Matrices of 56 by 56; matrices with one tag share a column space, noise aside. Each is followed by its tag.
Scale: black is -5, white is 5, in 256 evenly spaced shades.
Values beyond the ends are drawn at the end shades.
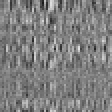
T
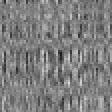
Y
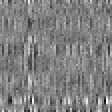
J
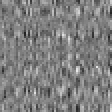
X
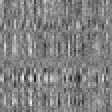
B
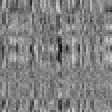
T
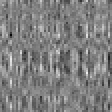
Y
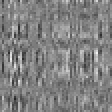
Y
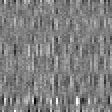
J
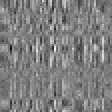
T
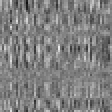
T
